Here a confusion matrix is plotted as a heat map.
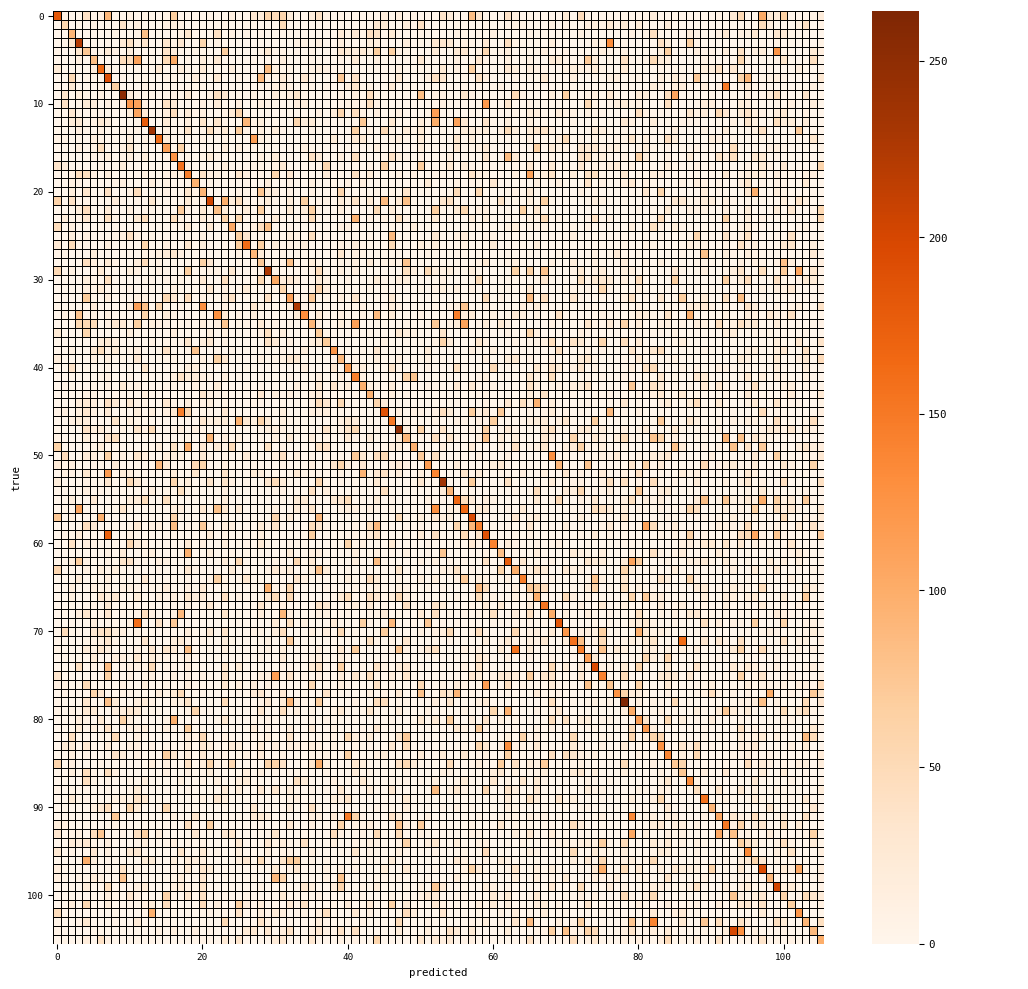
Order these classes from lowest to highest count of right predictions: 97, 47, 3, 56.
56, 97, 3, 47
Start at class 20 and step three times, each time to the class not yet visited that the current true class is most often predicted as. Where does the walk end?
99
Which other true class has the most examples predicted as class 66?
44
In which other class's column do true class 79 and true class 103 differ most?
82
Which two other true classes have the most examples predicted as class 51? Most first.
69, 29
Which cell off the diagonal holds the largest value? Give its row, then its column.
104, 93
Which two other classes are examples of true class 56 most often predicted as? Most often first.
52, 3
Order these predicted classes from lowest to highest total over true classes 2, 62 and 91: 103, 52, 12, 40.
52, 103, 12, 40
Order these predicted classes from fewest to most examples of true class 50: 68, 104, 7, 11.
104, 11, 7, 68
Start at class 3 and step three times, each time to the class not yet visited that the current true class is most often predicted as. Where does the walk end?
7
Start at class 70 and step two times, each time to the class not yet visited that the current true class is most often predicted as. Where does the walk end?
16
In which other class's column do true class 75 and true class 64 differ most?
30
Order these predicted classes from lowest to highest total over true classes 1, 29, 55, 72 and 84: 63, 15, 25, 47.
25, 47, 15, 63
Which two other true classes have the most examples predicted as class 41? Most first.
35, 23
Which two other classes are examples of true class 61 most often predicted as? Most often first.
18, 53
